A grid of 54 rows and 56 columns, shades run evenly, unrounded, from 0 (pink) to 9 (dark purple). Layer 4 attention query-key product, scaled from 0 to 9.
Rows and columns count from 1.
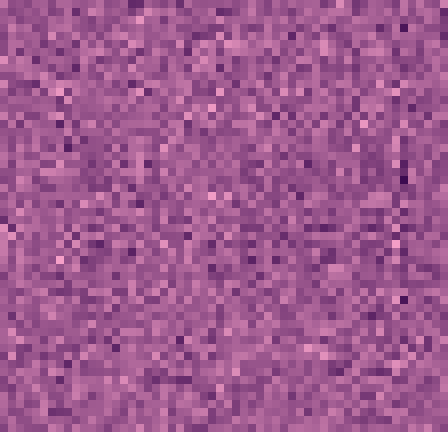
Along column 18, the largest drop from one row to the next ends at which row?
27
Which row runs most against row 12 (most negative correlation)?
30
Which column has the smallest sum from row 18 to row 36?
3
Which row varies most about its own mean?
29
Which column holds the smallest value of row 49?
28
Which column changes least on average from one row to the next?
31
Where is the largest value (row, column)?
23, 51
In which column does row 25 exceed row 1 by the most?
43
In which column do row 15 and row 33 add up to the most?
35
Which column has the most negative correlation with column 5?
9
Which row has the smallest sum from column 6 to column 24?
22
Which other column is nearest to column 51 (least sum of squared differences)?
12
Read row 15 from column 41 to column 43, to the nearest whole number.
6 4 4
